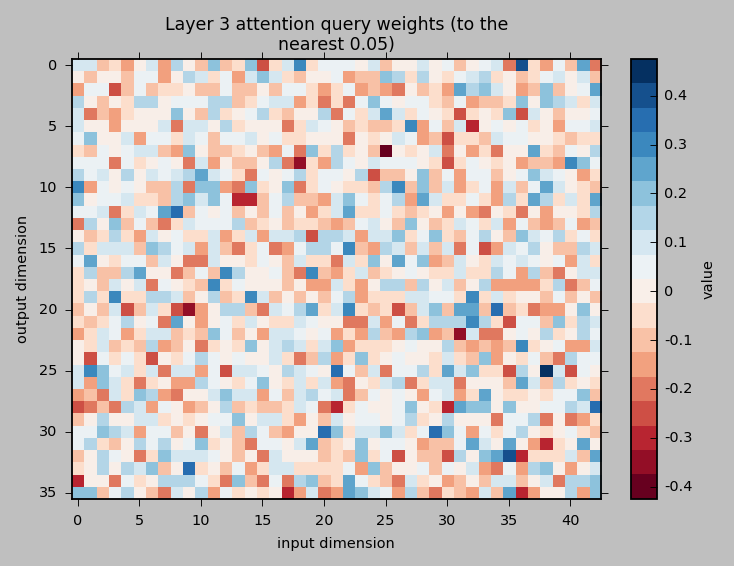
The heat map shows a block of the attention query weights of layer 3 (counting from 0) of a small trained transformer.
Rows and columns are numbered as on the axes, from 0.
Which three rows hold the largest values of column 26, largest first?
10, 16, 14
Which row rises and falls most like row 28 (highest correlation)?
2
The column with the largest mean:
42
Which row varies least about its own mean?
6
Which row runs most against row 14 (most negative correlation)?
17
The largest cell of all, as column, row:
38, 25
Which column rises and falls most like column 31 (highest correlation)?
34
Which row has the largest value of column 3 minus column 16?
19
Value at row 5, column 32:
-0.3
